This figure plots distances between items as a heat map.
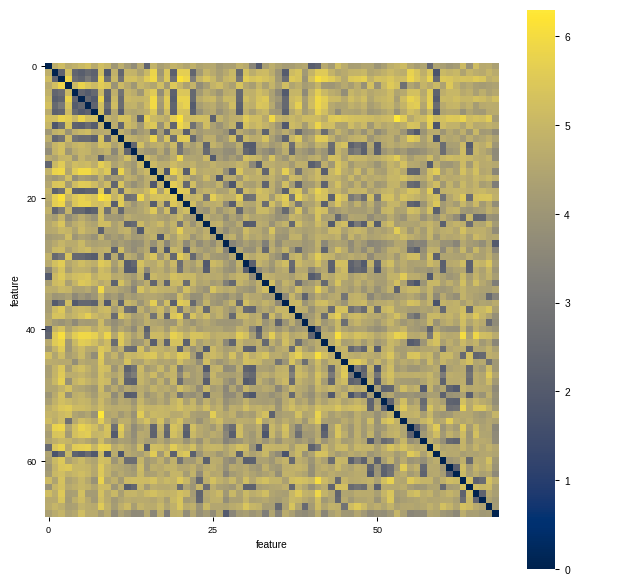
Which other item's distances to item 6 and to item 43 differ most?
20
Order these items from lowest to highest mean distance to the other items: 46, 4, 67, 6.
46, 4, 6, 67
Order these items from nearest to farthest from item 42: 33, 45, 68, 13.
33, 68, 13, 45
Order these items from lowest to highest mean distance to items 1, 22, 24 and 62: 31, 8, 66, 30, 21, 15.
31, 30, 66, 15, 21, 8
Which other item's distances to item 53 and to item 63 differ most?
34
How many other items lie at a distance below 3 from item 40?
5
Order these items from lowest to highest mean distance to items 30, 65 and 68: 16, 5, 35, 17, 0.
35, 16, 0, 17, 5
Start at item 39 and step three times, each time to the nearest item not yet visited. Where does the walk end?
45
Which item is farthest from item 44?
41
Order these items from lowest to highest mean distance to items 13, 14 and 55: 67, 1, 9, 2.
67, 9, 1, 2
